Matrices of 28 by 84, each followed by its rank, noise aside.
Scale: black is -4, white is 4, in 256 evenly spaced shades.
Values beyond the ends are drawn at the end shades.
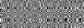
three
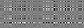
one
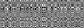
two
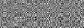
four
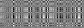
one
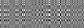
one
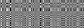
one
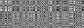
two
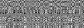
four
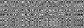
three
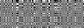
two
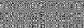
four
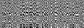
four
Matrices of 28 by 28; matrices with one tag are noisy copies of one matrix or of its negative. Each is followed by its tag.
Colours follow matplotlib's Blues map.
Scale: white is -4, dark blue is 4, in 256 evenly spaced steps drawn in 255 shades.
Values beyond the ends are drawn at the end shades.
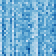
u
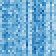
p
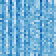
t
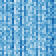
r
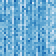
r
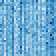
r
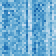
p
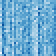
u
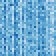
r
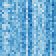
p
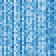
r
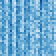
t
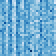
t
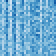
t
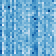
u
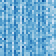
r
